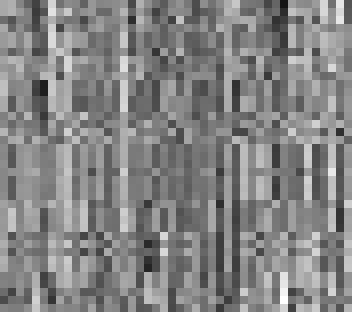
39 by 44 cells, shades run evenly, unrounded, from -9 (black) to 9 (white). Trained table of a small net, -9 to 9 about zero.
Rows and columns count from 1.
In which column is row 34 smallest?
19
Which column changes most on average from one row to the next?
11
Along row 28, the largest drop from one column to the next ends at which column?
43
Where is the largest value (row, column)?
38, 36
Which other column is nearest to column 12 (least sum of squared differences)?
15
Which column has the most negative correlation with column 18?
34
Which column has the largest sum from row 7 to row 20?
16
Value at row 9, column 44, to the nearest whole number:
-1
